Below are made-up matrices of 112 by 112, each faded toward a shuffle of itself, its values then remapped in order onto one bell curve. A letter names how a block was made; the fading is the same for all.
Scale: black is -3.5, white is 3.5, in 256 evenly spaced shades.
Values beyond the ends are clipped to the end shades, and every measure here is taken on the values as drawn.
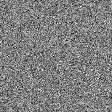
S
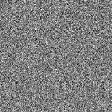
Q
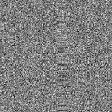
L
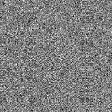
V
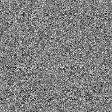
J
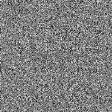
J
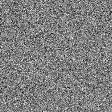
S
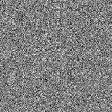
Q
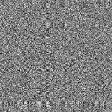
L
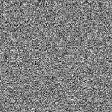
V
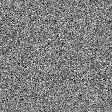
S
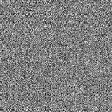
L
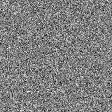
S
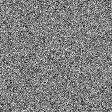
S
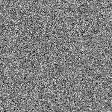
S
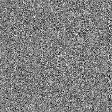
J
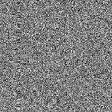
Q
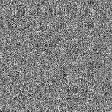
Q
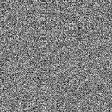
Q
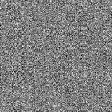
V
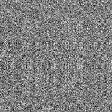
L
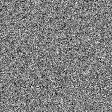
S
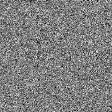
J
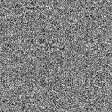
Q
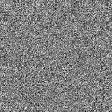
Q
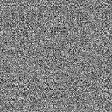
V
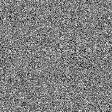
J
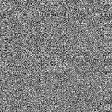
V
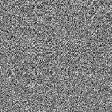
V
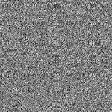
V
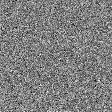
S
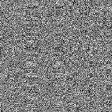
V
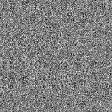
Q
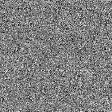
J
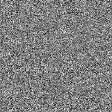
J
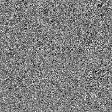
J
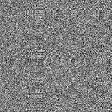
L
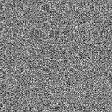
V
